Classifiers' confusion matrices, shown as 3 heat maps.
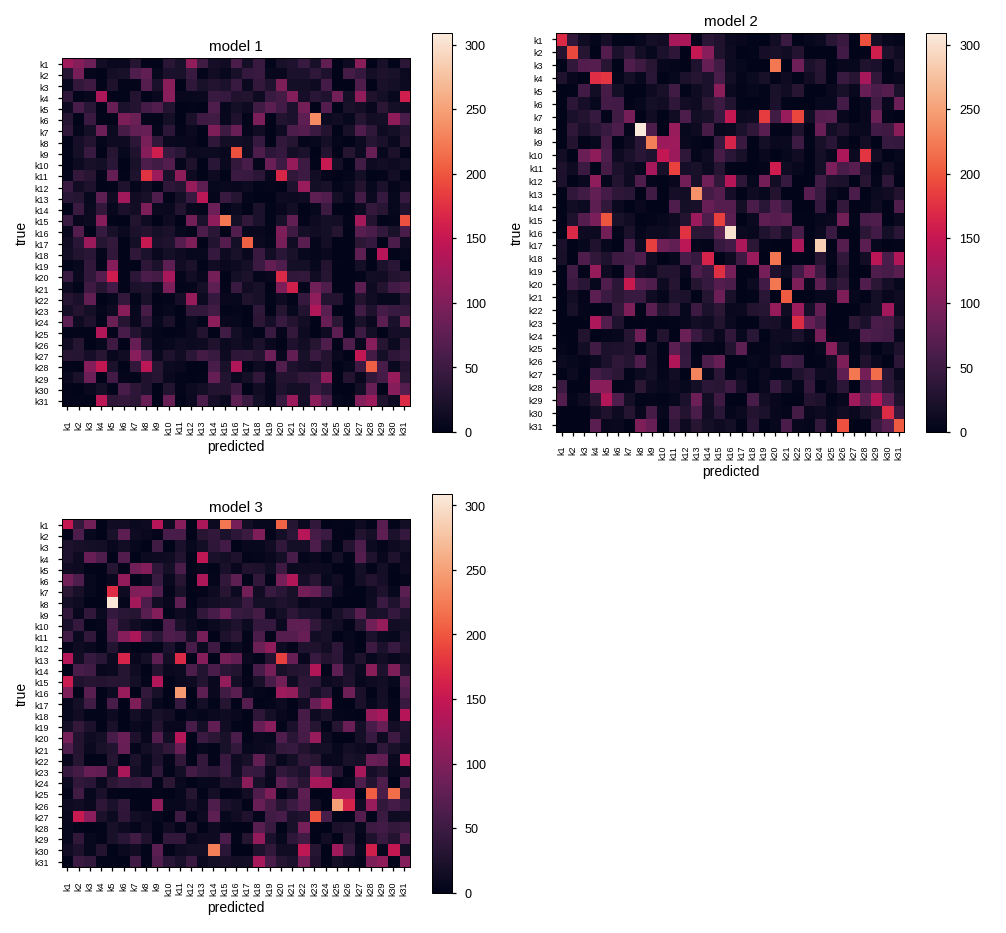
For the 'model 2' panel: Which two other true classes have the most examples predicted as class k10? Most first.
k9, k17
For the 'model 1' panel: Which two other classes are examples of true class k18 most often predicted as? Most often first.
k29, k27
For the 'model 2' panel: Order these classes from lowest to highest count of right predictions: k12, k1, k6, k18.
k6, k12, k18, k1
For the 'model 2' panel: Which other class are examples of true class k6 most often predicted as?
k31
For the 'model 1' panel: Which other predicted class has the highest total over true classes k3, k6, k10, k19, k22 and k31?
k23
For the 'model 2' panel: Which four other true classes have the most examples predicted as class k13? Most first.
k27, k2, k15, k29
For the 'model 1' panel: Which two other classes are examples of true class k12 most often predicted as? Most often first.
k22, k13
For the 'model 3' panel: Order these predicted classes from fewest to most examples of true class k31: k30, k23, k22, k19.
k30, k23, k19, k22
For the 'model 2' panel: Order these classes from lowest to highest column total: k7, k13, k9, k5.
k7, k9, k13, k5
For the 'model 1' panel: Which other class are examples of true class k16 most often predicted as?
k20
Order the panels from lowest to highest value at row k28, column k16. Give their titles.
model 3, model 2, model 1
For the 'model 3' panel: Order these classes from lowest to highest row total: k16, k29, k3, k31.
k3, k29, k31, k16
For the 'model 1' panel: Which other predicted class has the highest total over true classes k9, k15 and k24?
k31
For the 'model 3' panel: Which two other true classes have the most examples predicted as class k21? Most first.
k6, k16
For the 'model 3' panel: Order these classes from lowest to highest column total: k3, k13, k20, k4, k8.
k4, k8, k3, k13, k20
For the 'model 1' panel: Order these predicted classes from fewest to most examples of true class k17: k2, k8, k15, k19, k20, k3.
k19, k2, k15, k20, k3, k8
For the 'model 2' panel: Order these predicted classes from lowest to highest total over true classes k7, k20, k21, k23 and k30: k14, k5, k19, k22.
k14, k5, k19, k22
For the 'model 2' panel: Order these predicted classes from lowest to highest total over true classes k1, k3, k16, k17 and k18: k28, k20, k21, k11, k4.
k21, k4, k11, k28, k20
